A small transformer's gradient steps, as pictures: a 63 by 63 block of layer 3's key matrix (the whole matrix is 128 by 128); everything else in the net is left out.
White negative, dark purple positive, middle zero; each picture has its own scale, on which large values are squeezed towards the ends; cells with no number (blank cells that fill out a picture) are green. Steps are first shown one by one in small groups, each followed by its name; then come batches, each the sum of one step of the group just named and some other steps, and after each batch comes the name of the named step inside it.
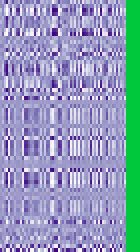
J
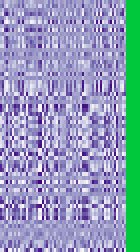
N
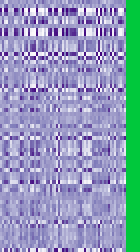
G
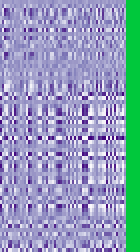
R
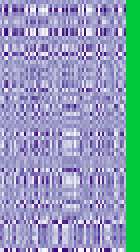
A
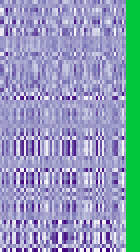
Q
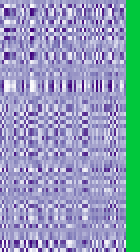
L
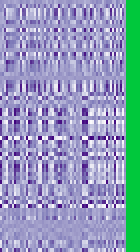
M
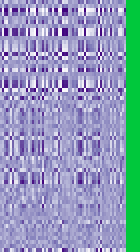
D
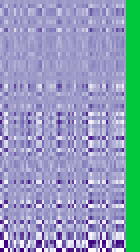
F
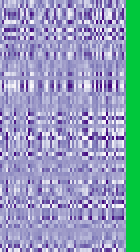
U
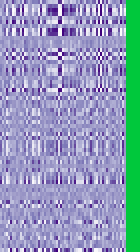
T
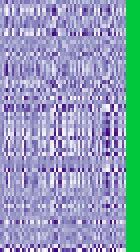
J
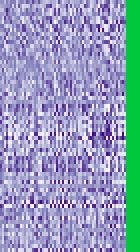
R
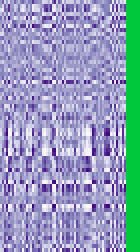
Q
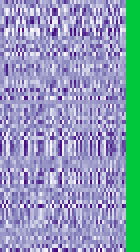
J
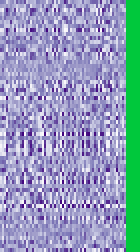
L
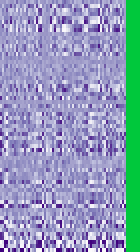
F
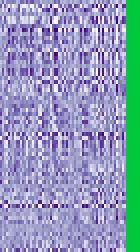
M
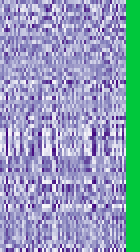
U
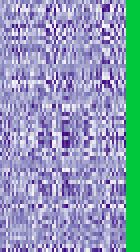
U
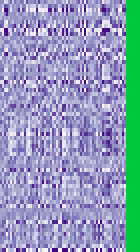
A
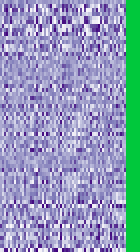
A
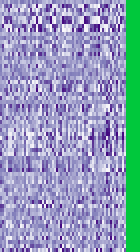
R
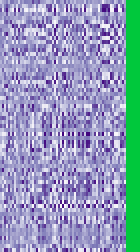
A
